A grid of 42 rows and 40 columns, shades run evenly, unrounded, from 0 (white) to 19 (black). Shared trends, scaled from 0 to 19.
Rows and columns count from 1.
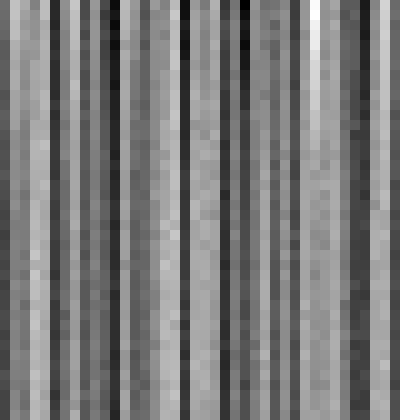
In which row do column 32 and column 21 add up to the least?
2
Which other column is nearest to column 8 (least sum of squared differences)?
13
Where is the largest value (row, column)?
1, 25
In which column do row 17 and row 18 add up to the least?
18
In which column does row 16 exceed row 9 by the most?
32
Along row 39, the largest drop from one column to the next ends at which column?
20
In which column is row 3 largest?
12
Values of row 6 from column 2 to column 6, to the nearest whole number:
6 8 8 6 15
